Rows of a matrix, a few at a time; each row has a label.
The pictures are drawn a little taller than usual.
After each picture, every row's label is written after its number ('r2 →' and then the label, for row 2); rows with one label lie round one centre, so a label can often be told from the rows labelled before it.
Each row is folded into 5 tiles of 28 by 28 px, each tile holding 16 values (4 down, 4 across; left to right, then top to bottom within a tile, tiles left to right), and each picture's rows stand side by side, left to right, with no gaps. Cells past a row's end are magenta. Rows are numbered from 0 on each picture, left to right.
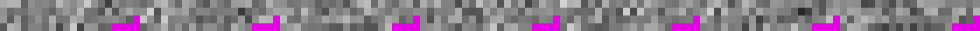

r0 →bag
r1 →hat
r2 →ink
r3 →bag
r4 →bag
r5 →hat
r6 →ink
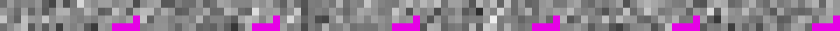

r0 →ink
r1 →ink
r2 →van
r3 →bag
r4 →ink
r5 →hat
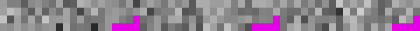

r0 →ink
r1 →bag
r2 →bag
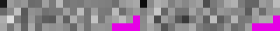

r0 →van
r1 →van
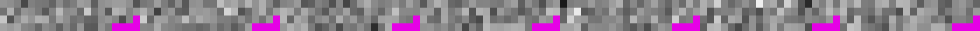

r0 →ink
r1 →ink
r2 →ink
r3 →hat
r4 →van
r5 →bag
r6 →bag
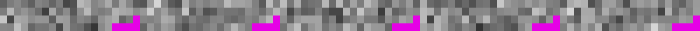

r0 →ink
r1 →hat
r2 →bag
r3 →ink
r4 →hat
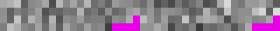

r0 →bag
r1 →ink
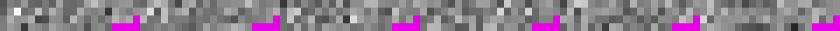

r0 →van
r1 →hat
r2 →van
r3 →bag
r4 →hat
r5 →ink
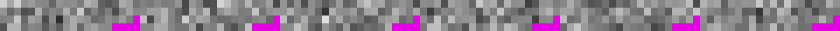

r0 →bag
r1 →ink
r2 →ink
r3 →bag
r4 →ink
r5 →bag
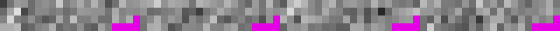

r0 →van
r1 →bag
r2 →hat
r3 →bag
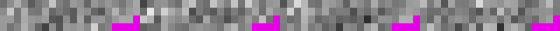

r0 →hat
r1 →hat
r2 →hat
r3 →bag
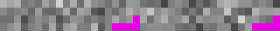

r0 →bag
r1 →ink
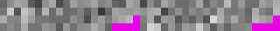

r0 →hat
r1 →van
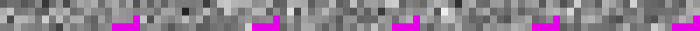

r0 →ink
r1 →ink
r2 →hat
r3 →hat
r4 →hat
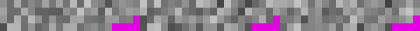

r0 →bag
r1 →bag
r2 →bag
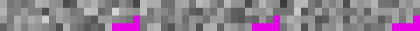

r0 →ink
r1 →bag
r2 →van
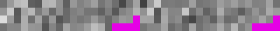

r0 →hat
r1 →hat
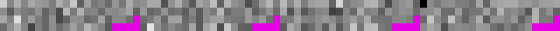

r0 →bag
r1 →bag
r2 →bag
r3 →van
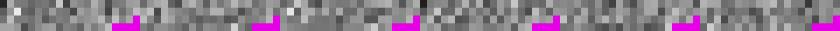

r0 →van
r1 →hat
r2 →hat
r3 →van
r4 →ink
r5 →bag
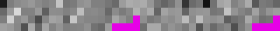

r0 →van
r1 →ink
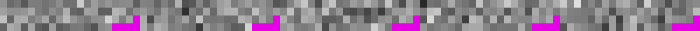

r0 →ink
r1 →ink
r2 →hat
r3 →van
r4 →bag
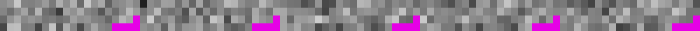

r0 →bag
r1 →van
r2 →ink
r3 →ink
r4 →ink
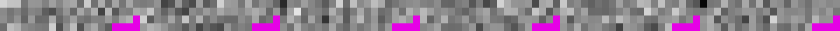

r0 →bag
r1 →ink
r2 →van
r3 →ink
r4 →ink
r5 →van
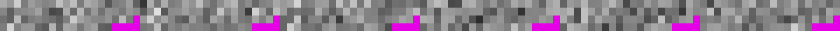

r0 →bag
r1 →van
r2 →bag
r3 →hat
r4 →hat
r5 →hat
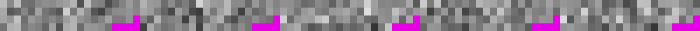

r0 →bag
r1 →bag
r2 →ink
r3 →bag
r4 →ink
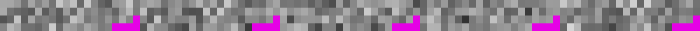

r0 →bag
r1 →bag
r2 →ink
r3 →van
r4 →bag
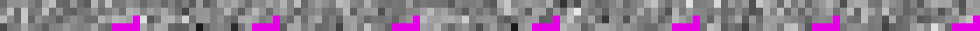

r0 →hat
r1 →ink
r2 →bag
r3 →ink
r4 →van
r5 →bag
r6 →hat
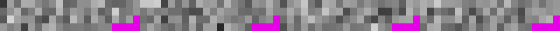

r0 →van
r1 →bag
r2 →hat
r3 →bag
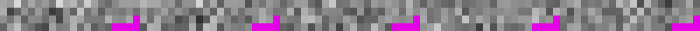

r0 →bag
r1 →bag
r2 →hat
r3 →ink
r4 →bag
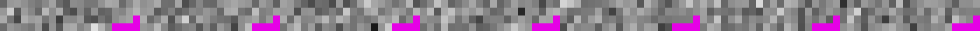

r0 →hat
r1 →ink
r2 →ink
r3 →hat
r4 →bag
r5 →bag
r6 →van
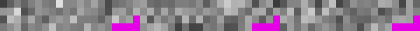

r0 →van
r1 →ink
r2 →hat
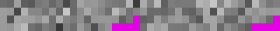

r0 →ink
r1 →bag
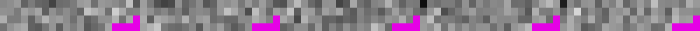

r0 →ink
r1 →ink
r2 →hat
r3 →van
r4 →van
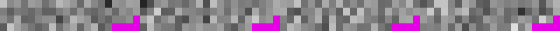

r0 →bag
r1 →van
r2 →bag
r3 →hat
